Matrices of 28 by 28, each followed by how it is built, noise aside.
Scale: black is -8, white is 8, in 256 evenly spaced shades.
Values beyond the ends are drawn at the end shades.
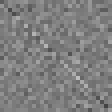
diagonal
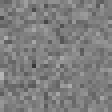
uneven columns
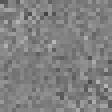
block diagonal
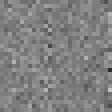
uneven columns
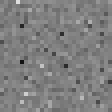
sparse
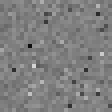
sparse
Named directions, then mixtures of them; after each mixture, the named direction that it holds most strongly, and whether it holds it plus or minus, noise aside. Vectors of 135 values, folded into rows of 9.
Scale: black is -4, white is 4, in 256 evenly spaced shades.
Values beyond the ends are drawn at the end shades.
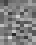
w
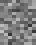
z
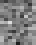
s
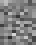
w, minus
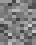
z, minus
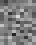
w, plus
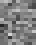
z, minus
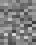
w, minus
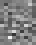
w, plus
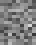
z, minus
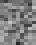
s, plus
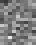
w, plus
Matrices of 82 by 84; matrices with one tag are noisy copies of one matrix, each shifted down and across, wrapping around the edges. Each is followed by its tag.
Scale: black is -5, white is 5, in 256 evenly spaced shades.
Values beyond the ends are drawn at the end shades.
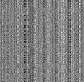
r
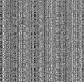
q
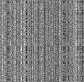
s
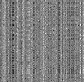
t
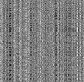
t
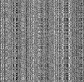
q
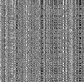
t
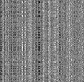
t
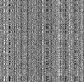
s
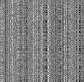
q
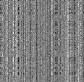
s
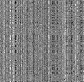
s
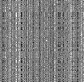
s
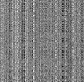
r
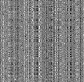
q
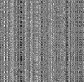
t
